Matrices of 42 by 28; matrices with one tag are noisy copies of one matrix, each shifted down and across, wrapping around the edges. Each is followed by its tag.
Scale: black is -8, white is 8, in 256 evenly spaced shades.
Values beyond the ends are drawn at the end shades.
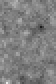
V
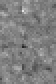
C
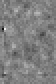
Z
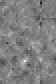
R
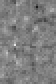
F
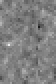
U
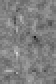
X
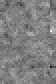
C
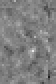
R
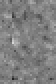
C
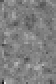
Z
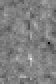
X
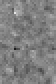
C
